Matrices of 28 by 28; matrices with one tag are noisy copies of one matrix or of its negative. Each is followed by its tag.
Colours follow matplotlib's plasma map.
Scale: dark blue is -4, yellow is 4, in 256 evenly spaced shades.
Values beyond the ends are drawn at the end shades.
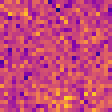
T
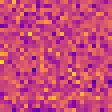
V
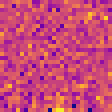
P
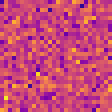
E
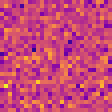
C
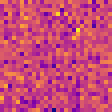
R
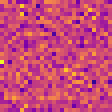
V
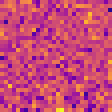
P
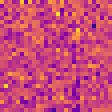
R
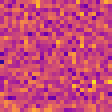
V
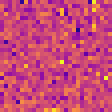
R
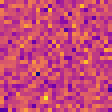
E
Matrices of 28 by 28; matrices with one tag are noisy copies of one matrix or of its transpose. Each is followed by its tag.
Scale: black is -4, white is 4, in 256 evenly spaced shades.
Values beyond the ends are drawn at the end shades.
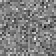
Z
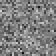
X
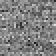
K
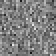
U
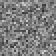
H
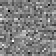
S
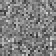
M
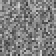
K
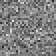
Z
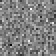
U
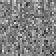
K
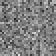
S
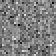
M
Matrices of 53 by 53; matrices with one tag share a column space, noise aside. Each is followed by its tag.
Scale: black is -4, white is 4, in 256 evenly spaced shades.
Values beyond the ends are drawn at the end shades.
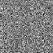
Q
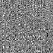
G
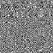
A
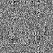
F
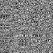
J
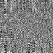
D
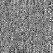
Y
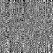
D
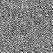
A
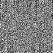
G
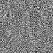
A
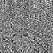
G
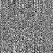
G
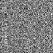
Q
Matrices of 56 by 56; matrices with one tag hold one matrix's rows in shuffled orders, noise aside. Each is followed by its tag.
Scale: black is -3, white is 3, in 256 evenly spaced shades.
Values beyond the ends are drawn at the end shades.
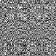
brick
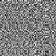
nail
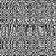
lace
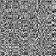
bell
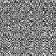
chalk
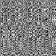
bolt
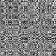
bell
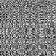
lace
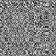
nail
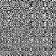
chalk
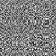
nail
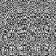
brick
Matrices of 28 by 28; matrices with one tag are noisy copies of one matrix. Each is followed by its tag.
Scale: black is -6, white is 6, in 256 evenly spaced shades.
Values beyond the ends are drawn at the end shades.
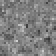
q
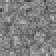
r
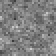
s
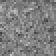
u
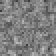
r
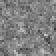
q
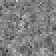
q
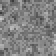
s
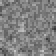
q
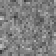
s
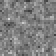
r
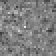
u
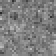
s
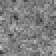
s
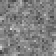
s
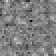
r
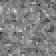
u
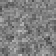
q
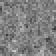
q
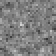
q
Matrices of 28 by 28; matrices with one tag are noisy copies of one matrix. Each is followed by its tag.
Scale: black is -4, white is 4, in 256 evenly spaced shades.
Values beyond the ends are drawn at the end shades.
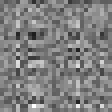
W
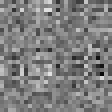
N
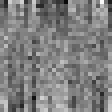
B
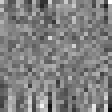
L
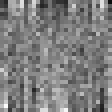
B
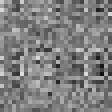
N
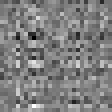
W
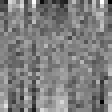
B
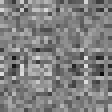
N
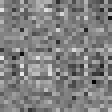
N
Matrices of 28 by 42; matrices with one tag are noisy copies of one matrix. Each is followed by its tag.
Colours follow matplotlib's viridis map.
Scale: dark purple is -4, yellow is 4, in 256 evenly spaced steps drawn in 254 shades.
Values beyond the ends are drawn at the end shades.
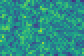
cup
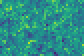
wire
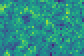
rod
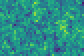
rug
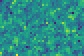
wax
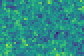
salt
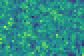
cup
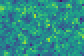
rod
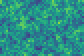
wire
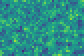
wax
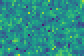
wax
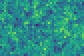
rug
